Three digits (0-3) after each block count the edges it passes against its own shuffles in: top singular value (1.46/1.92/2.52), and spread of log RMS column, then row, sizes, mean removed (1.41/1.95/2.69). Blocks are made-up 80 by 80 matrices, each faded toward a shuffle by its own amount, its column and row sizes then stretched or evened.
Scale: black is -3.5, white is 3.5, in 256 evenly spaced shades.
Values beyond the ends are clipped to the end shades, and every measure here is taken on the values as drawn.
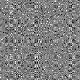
3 2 0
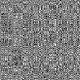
3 2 0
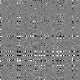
3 3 3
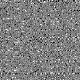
2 0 2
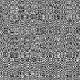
3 0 2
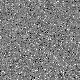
0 0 0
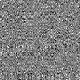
2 1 1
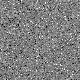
0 0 0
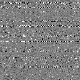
2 0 3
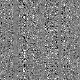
1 3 0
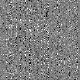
0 3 0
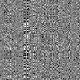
3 3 0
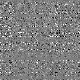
0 2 3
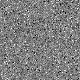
0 1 0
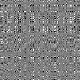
3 3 3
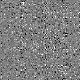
2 2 1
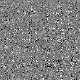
0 2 2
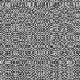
3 2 2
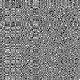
3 0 1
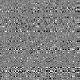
3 2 3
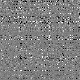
1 2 3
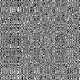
3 2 1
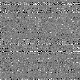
2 1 3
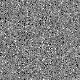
0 2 0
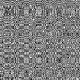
3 1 1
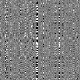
3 3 0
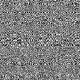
2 0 3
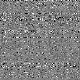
1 1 3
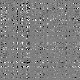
2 3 3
